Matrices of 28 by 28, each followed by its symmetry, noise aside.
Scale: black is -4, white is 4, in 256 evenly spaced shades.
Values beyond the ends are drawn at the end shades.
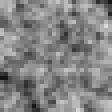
symmetric across the other diagonal.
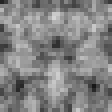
mirrored left to right.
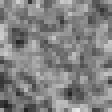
symmetric across the other diagonal.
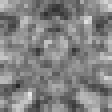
mirrored left to right.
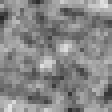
same after a half turn.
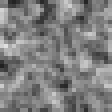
antisymmetric.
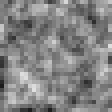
symmetric across the other diagonal.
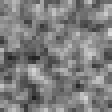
no symmetry.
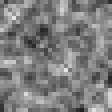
symmetric.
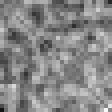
symmetric.
